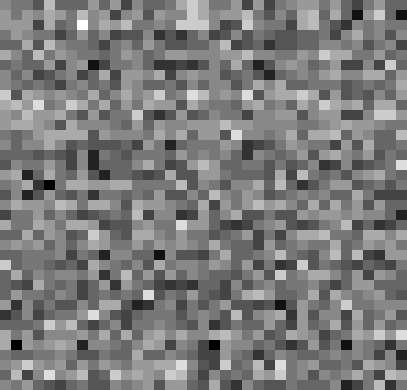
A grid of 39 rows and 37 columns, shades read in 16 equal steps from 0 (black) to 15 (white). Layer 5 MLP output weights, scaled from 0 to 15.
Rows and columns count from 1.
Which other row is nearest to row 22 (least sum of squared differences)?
36
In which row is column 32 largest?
31
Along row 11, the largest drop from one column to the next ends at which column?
5
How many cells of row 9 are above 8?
4
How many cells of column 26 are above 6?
23
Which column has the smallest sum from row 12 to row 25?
12
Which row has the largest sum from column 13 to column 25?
10
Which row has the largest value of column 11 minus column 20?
35
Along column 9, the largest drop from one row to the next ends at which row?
33
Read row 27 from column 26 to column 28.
3 4 12
